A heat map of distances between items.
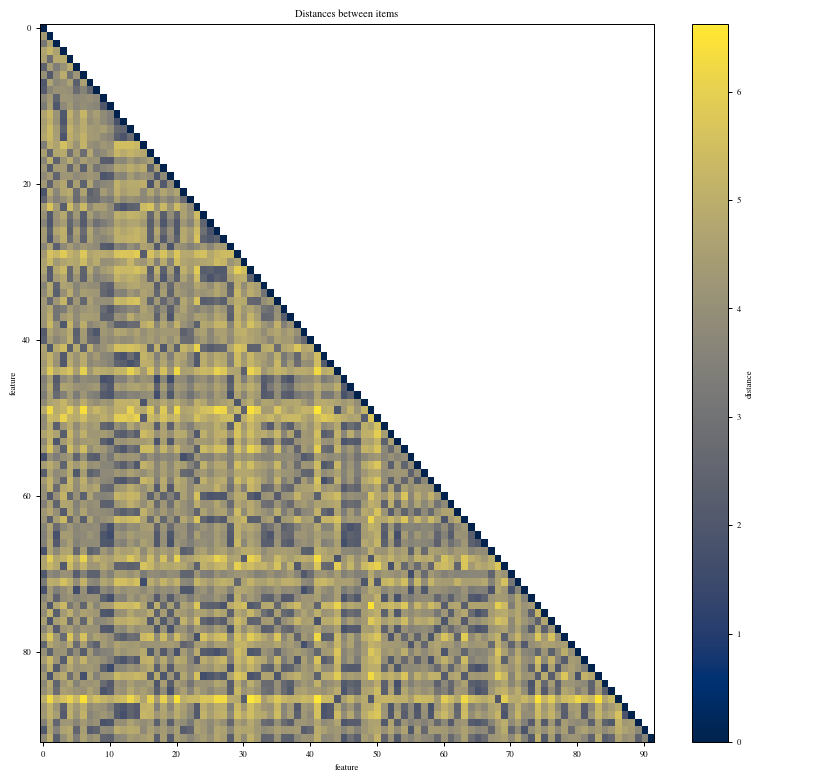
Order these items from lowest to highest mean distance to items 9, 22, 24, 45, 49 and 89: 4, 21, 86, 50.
21, 4, 86, 50
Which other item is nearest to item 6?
83
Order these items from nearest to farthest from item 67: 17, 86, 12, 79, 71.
79, 71, 17, 12, 86
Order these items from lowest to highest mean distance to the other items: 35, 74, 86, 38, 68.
38, 35, 74, 68, 86
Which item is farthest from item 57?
86
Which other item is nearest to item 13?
43
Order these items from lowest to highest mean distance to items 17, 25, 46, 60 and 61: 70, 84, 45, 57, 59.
45, 84, 59, 70, 57
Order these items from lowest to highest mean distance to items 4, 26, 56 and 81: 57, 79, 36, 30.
36, 57, 79, 30
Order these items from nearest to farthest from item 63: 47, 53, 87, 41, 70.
41, 70, 47, 53, 87
